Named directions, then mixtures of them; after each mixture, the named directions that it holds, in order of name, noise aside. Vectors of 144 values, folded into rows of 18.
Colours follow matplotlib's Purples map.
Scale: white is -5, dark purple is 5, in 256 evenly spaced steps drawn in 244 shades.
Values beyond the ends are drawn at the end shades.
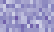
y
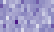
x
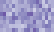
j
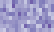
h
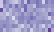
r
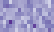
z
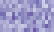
j.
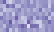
y, z.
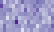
x.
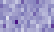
x.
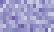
r, y.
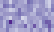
h, z.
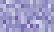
y.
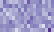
r, z.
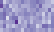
j, r, x.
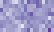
j, r.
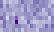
x, y.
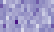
x.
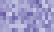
j.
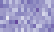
x, z.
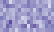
y, z.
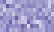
y, z.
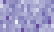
x.
